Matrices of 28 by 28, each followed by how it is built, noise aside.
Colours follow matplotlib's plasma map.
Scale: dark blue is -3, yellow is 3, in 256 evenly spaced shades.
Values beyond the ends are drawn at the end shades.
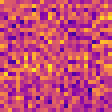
blocks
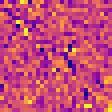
block diagonal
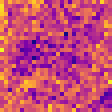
smooth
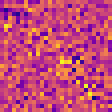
block diagonal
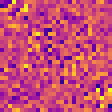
block diagonal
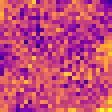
smooth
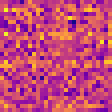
blocks
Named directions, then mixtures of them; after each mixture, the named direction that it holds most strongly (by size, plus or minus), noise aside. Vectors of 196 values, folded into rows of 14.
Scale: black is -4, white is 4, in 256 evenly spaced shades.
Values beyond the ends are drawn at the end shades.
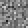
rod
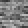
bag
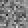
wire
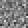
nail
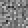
rod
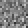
nail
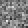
rod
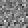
nail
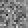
wire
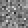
rod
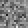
wire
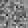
wire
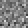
nail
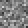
nail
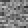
bag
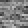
bag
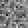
wire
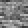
bag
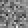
wire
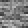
bag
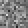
wire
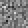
rod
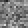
wire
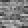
bag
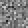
rod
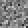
rod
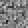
rod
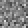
nail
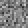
nail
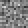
rod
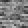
bag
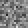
wire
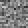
rod
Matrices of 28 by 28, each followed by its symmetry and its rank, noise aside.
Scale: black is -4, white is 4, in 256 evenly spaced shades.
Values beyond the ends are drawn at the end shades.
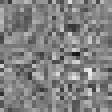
no symmetry, rank five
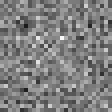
symmetric, rank seven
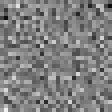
antisymmetric, rank six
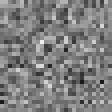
symmetric, rank five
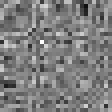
symmetric, rank five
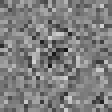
symmetric, rank five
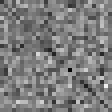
symmetric, rank six
